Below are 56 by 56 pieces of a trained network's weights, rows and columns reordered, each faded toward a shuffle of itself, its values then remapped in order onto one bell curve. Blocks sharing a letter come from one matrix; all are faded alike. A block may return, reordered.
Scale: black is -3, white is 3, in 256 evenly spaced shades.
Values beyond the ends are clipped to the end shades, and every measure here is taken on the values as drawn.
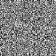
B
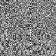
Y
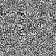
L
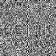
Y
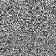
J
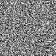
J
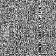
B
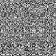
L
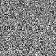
B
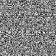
J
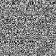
J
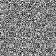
L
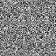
J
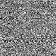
J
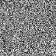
J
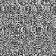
L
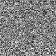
J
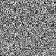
L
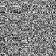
L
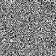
B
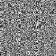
B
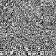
B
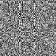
Y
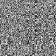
B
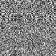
L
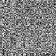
L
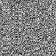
L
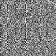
Y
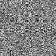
B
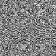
L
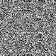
J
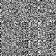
Y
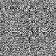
L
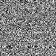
J
